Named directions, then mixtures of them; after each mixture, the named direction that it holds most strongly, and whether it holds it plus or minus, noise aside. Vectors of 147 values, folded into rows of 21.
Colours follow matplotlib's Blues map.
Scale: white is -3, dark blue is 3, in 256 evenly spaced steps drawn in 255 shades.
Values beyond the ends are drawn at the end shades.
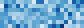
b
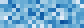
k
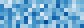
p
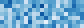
p, minus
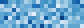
k, minus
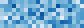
k, plus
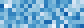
p, plus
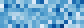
b, plus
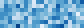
b, plus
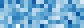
b, minus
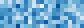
p, plus
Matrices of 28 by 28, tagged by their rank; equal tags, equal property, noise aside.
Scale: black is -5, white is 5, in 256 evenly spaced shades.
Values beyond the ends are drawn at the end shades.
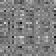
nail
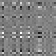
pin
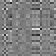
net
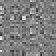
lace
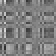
pin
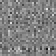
lace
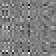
net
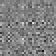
lace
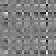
pin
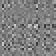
nail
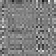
nail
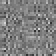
lace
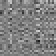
nail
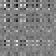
pin
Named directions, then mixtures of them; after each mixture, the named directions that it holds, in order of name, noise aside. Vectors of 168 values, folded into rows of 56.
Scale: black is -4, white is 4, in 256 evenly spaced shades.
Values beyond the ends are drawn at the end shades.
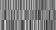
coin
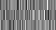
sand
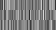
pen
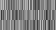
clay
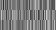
clay, pen.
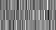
sand.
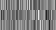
clay, sand.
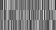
pen.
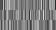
pen.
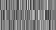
clay, sand.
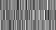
sand.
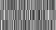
pen, sand.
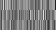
clay, pen.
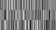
coin, pen.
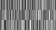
coin.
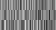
coin.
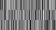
coin, pen.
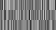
pen.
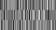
pen, sand.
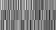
clay, coin.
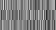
clay, pen.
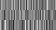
coin, sand.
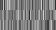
pen.
